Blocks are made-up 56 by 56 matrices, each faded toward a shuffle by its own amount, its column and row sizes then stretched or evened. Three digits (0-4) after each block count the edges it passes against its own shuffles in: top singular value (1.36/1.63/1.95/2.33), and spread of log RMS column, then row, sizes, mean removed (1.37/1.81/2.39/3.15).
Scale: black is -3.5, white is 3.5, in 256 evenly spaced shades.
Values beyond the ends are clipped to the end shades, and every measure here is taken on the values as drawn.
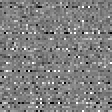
0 0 4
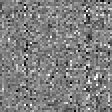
2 3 0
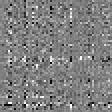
3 3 3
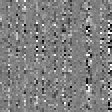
1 4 1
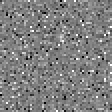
0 0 1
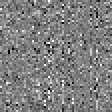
2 3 0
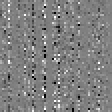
1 4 0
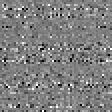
1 0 4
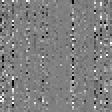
1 4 0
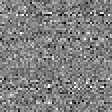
3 0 3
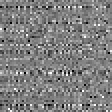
4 0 3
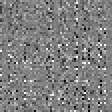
0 3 2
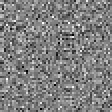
3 0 0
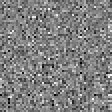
1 1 1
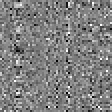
3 3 1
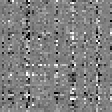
3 4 2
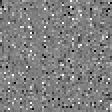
0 2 1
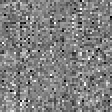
2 2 1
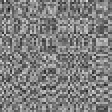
4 2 1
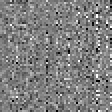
2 3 0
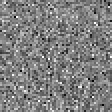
1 0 0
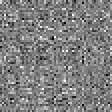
3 1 2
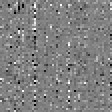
2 3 1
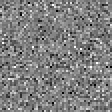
1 0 1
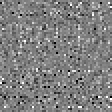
1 1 2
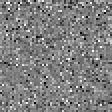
0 0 1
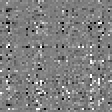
0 3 3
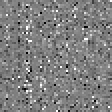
0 2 0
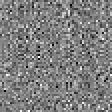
3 1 0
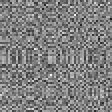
4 0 1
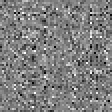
3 2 1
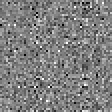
2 2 2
